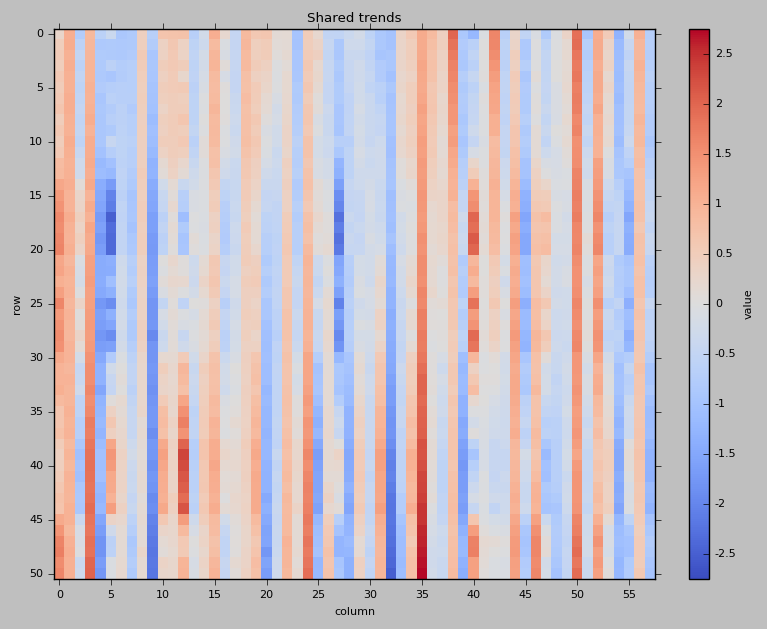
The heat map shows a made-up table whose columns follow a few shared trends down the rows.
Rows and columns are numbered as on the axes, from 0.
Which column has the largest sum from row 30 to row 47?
35
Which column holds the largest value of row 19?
40
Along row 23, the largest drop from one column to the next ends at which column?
4
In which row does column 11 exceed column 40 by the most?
0
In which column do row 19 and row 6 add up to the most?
50
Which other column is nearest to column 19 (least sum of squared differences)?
34
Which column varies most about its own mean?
5
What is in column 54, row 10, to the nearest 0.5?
-1
